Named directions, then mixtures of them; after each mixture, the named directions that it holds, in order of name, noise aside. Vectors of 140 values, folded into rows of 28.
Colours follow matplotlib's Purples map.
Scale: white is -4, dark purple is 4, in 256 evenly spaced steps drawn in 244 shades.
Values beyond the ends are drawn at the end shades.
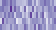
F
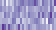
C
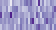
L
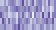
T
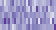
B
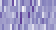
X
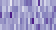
L.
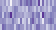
C, L.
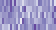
C, F, X.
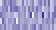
F, T.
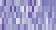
C, F, X.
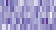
C.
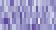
B.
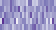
B, F.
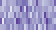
F.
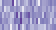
B, X.
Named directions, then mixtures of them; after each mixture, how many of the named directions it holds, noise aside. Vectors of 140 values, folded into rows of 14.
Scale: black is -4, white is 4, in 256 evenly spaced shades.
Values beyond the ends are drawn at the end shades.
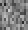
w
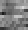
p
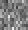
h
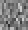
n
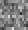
four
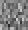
one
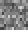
four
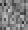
one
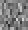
one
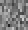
two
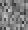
one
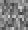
four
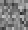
four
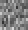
four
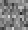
four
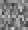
four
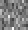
two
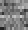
three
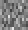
two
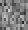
one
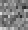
four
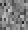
one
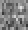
two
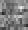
two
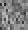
two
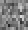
three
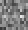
three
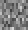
two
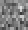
three
